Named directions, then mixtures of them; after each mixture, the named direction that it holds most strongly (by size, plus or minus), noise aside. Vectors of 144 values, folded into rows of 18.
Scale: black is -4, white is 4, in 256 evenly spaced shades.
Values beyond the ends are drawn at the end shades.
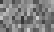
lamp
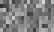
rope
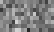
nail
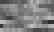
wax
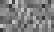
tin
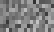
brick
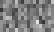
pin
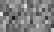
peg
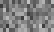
rope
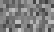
brick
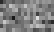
wax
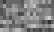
wax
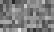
wax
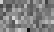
nail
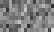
brick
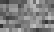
wax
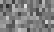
nail
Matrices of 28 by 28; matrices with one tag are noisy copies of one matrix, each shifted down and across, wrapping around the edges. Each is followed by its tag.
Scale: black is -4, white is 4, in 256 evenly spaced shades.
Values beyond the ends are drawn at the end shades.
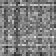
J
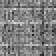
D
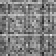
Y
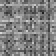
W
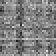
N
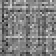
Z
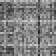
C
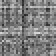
Z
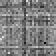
Y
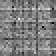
W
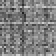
J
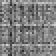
D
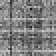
C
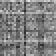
W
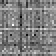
Y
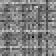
W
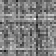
Z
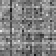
C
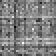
Z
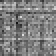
Z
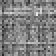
Z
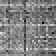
C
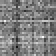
N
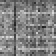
C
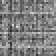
D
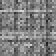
Z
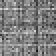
Y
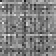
Y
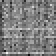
J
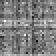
Z
